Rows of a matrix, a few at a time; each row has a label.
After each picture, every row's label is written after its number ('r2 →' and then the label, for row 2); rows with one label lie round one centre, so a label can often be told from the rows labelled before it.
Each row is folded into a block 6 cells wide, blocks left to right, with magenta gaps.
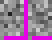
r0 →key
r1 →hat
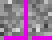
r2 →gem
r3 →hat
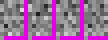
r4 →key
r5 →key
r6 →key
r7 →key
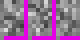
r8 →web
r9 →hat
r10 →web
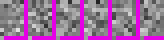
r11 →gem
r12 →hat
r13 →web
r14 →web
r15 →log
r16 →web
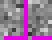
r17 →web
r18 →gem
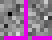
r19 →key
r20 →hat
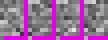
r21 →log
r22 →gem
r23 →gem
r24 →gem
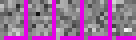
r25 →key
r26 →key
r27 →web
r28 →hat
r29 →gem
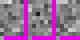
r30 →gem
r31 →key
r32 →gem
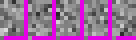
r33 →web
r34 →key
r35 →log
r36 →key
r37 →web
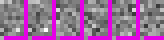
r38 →gem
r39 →gem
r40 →log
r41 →web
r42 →key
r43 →key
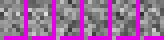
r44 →log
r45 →log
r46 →web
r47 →web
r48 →web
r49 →log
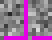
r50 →key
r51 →hat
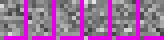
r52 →key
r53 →log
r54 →hat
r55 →gem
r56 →gem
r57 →log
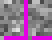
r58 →gem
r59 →web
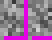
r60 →web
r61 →hat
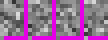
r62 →web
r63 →gem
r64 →log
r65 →gem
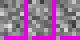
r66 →hat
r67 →web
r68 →hat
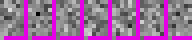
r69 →web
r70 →key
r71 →hat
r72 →web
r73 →hat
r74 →log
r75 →key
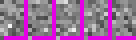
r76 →web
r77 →gem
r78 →gem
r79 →hat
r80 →log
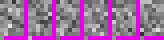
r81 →web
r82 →hat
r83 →web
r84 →hat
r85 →log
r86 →gem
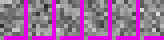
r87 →gem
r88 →key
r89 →web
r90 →hat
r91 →web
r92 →log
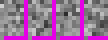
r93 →key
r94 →web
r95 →key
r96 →web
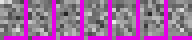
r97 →gem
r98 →log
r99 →key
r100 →hat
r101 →log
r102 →key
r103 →log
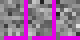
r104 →key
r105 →web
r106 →log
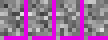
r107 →hat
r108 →hat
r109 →hat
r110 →gem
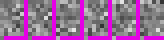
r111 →hat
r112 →hat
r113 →gem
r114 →hat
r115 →gem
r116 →gem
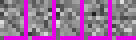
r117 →log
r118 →hat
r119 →log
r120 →key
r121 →gem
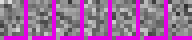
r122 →gem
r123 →hat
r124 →web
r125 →web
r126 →log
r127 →web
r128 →key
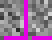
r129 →log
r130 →hat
